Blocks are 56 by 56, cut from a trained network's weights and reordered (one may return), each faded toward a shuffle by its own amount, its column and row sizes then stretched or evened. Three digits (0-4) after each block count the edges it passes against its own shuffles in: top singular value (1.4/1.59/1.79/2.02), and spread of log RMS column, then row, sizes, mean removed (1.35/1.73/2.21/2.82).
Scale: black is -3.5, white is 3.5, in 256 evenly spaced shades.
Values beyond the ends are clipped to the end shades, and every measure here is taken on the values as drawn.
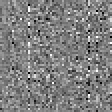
2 3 1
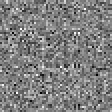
2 1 2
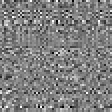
4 1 4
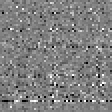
2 1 3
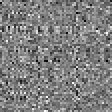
3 2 1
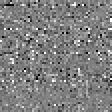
1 1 3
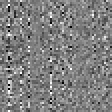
2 4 1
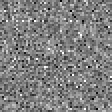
1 0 1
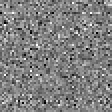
0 0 2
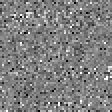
0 0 2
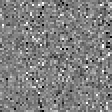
0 2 1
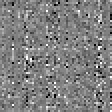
0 4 2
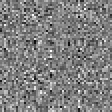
4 3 2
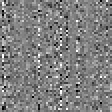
2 4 1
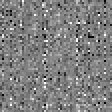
0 4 2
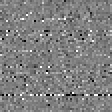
2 0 3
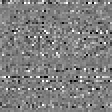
1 0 4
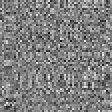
4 2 1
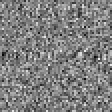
2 1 1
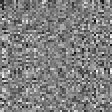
4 3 1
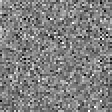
2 0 1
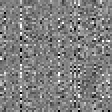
4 4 2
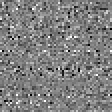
0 1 3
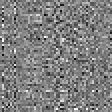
4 3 1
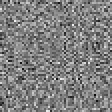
4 1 1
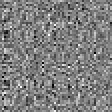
4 3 0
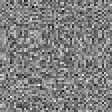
4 0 0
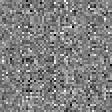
3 3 1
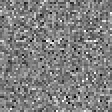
1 0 1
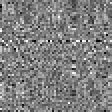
2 1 1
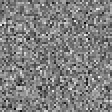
3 0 1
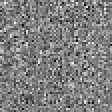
3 2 0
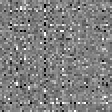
2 3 2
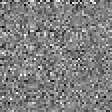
3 1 3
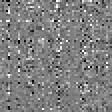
0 4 3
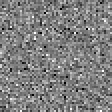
0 0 1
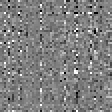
2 4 2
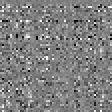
0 3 4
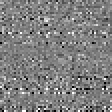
2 1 4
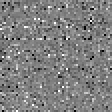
0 2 2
